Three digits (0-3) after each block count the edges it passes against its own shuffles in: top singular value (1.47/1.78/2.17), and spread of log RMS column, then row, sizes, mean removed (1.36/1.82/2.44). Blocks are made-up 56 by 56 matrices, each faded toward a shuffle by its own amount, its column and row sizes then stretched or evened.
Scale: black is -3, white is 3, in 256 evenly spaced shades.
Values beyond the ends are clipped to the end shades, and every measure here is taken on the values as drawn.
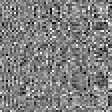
3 1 1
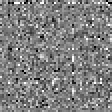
1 2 2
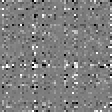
1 3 3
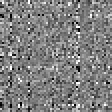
2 3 2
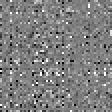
1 3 3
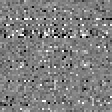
1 1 3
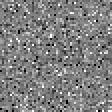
0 0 0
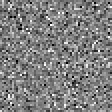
0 1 1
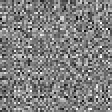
3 2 2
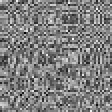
3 0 1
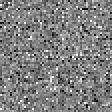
1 0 1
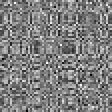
3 2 1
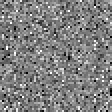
0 1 0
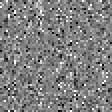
1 2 0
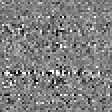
2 1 3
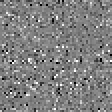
0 1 2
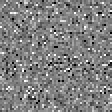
0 0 1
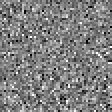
1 0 0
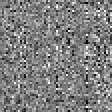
2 3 0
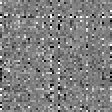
2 3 2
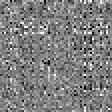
2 3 2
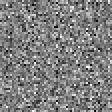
0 2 0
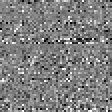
0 1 3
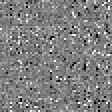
0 2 1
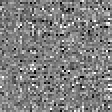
1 2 2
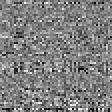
2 0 3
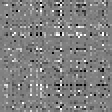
3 3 3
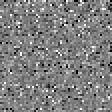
0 0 2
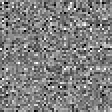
2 2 2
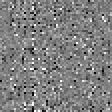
2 2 1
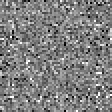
0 1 1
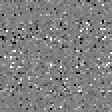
0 1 2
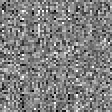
2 2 1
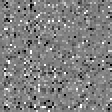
1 2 1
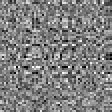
3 1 3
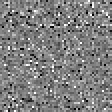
1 1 1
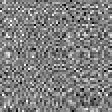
3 0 1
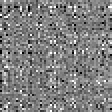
3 2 2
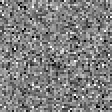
0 0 0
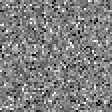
1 0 0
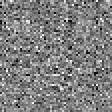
2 0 1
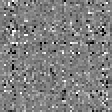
0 3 2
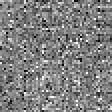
2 2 0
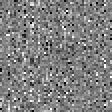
1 3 0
